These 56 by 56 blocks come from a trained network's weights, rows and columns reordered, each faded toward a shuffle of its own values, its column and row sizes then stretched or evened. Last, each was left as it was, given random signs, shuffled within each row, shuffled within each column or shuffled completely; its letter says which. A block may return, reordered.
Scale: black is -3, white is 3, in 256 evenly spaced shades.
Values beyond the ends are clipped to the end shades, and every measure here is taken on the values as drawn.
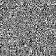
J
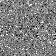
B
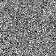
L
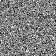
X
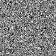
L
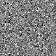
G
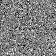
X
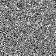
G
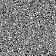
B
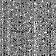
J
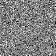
L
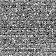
B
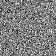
B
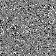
L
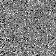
L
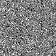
G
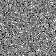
X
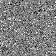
X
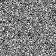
G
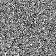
G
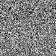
L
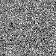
L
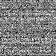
B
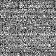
J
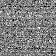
B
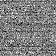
B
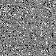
L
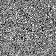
B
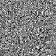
J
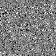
B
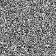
L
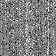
G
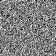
B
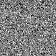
B
